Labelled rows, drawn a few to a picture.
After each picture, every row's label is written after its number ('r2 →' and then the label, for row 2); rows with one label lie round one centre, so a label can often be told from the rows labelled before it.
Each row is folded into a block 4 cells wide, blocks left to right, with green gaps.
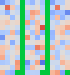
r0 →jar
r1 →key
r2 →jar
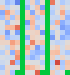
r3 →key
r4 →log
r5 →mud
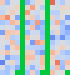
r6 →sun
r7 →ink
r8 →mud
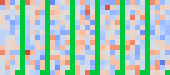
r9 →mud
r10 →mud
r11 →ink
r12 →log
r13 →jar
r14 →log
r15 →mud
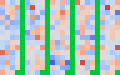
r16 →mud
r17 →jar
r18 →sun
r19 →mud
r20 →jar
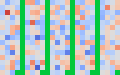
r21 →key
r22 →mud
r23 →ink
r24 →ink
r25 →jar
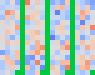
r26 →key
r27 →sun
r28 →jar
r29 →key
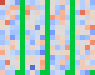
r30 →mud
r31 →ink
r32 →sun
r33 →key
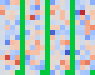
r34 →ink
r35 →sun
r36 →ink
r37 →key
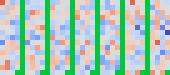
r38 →mud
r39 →key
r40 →ink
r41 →sun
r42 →sun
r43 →log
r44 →log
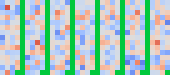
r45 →jar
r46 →sun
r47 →key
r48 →ink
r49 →log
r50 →sun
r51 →log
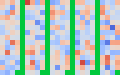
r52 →sun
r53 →mud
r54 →ink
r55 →mud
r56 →ink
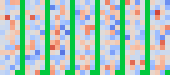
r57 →sun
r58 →log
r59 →log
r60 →key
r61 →log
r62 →mud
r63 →key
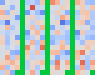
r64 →ink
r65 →jar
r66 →mud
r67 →mud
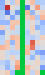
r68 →jar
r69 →log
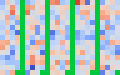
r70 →log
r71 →ink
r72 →mud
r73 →mud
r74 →ink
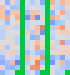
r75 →sun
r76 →key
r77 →sun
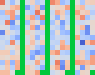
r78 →mud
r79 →log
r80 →mud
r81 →ink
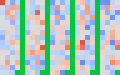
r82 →mud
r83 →sun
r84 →jar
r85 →log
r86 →jar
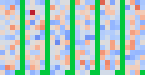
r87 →key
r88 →key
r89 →ink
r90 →mud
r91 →mud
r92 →log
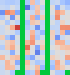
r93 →key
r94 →log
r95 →key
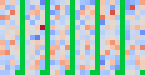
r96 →sun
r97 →key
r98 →jar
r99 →key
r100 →sun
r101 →jar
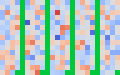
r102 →key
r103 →log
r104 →key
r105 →log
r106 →ink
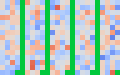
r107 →sun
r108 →mud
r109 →jar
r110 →sun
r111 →log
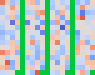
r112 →mud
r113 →log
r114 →log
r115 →jar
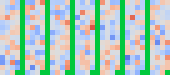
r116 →sun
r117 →ink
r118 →jar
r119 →key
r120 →mud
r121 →sun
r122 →ink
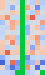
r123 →sun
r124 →sun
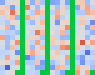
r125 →ink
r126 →sun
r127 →key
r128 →log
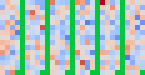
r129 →log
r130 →key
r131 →mud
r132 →mud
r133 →mud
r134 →log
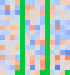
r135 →jar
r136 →ink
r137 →ink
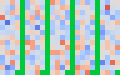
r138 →sun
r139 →log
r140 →mud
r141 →log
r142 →jar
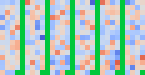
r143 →key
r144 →mud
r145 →sun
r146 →key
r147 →mud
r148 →ink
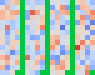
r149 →ink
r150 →key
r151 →log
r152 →log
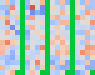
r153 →log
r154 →jar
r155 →sun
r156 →sun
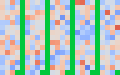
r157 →sun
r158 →sun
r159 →log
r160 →mud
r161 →key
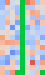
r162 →log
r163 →mud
